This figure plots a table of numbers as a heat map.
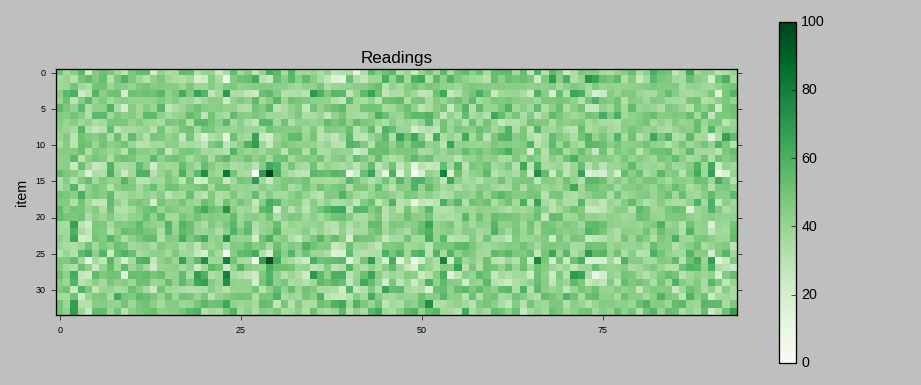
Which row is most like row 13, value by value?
18
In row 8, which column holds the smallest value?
49
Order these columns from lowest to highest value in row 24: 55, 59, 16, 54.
59, 16, 54, 55
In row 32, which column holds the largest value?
51
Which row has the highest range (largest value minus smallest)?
14
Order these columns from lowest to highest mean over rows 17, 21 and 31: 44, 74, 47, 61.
47, 61, 44, 74
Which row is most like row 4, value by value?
24
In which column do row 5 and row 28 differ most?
23
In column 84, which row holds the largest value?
9
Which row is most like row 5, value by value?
20
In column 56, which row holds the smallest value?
29
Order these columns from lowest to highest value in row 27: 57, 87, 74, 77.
77, 57, 74, 87
